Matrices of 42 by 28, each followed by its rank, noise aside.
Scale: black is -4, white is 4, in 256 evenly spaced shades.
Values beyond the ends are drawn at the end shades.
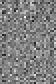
six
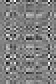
two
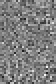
eight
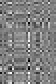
two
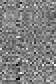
six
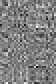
six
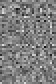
six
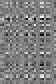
two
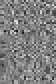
six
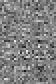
six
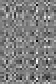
three
